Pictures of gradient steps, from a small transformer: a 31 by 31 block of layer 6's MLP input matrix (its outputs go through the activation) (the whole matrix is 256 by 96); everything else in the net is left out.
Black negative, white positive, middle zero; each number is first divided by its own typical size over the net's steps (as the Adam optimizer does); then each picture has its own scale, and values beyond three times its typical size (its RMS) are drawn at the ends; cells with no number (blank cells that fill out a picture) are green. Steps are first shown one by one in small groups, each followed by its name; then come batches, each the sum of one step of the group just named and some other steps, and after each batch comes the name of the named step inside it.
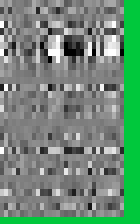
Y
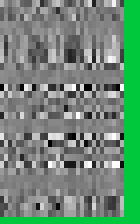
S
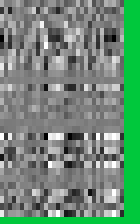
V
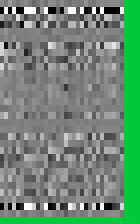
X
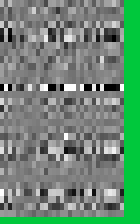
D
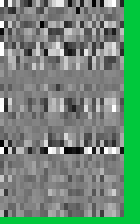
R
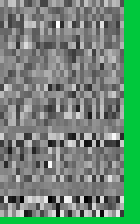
S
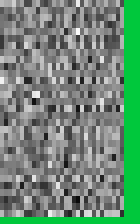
V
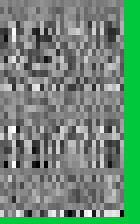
V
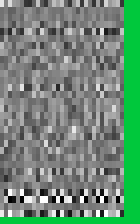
R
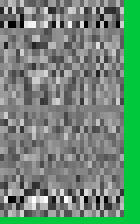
X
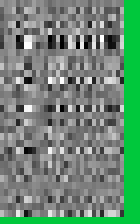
V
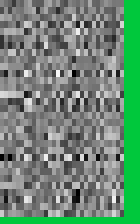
V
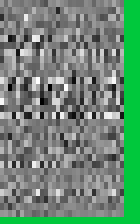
D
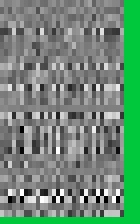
V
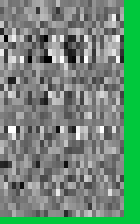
Y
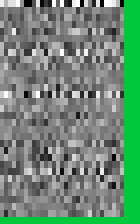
R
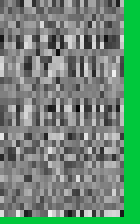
V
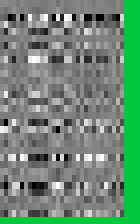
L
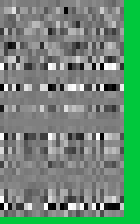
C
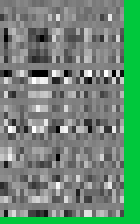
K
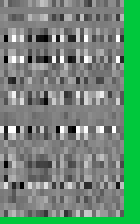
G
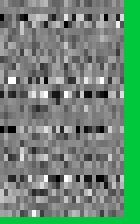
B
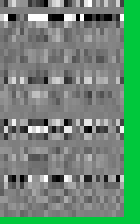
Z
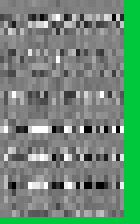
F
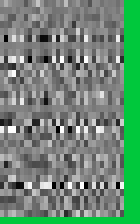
G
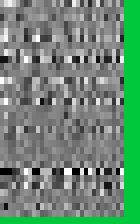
B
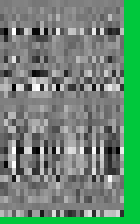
K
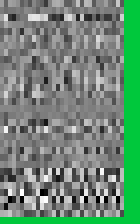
Z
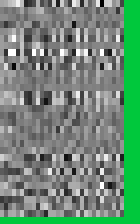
G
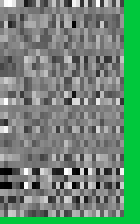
L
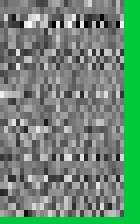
Z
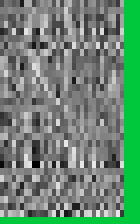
L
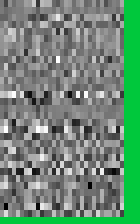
F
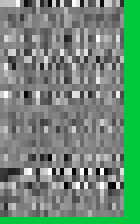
L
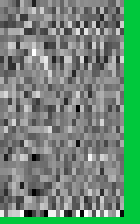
L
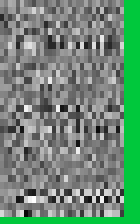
B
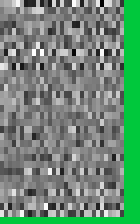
C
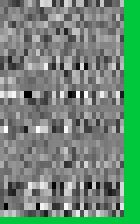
F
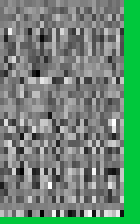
K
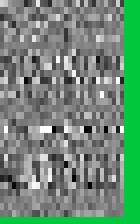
F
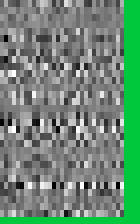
G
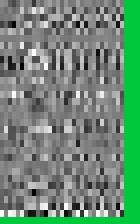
F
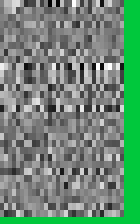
C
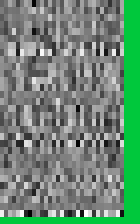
K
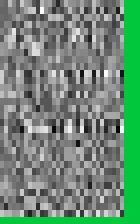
F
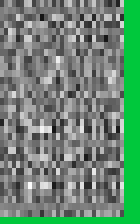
F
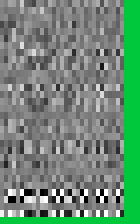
G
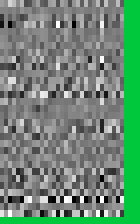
B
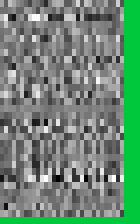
Z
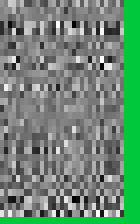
C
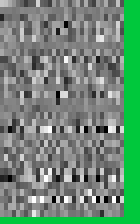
B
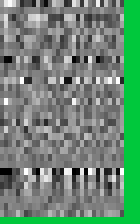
Z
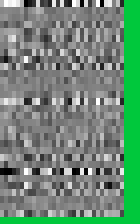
G
